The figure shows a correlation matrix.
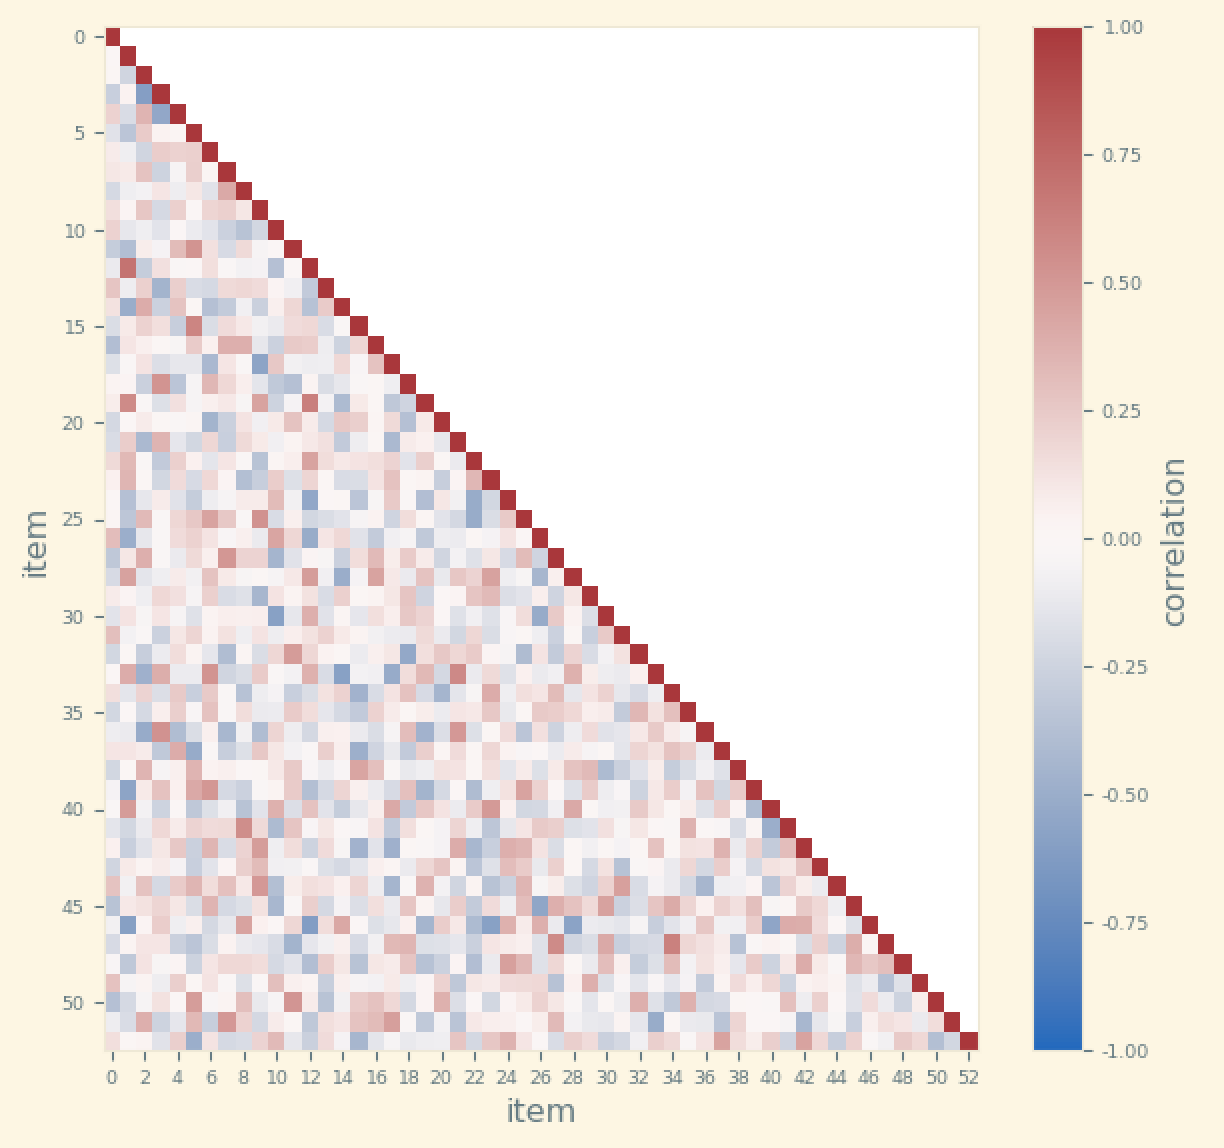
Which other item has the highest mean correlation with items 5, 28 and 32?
11
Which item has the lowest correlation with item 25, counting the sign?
22
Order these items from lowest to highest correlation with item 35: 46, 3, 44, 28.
44, 46, 3, 28
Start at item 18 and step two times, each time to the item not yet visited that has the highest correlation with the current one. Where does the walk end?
36
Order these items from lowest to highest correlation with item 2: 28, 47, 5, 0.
28, 0, 47, 5
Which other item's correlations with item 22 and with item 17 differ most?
24
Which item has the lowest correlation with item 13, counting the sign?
3
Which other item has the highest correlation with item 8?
41
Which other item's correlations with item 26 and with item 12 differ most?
1
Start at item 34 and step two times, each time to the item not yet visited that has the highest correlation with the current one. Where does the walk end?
27
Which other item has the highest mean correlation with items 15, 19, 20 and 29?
12
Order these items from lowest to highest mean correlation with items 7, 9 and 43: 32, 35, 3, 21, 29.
29, 32, 3, 21, 35
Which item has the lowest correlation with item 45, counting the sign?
26
